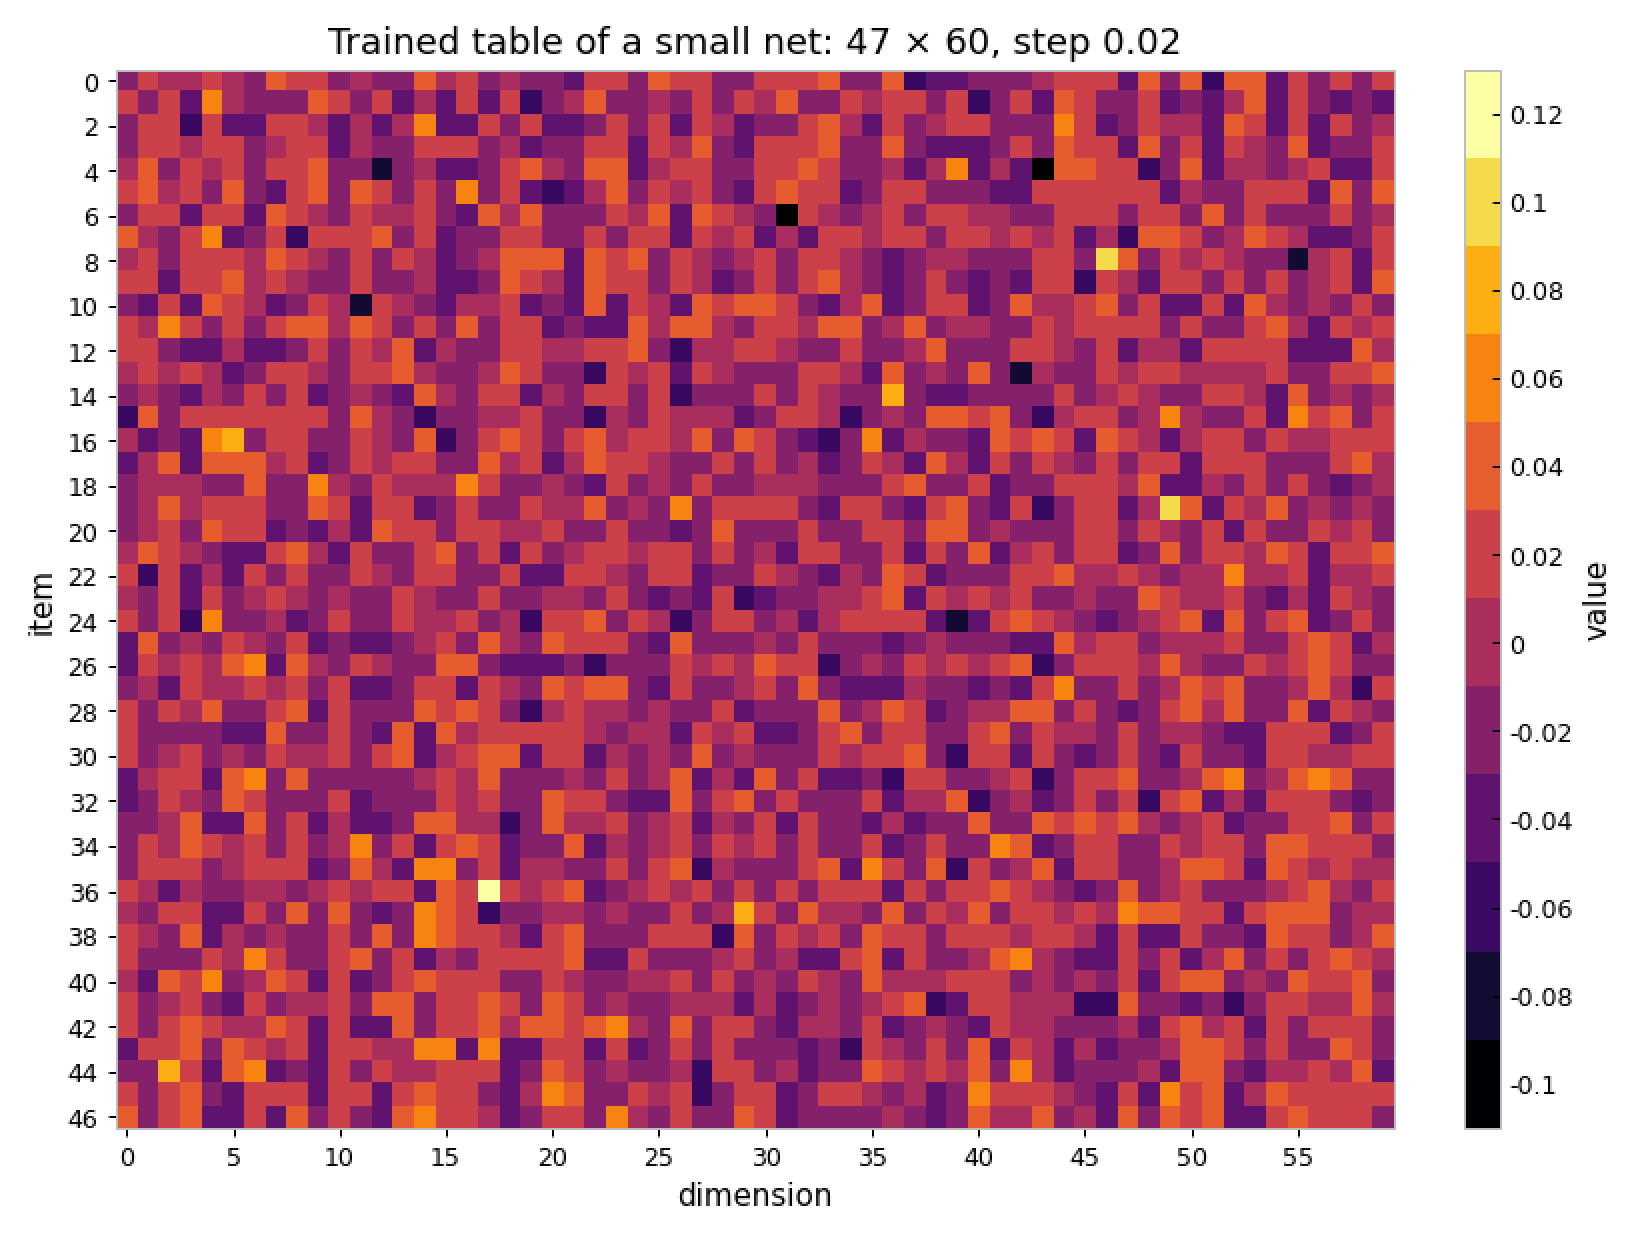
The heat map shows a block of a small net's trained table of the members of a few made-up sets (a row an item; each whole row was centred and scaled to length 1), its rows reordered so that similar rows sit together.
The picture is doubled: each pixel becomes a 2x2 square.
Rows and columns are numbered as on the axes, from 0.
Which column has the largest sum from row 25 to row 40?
15
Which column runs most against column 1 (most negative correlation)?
10
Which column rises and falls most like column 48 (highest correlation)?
53
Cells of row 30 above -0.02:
36
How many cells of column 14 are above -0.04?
39
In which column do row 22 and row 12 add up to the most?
52
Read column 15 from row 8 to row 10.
-0.04 -0.04 -0.04
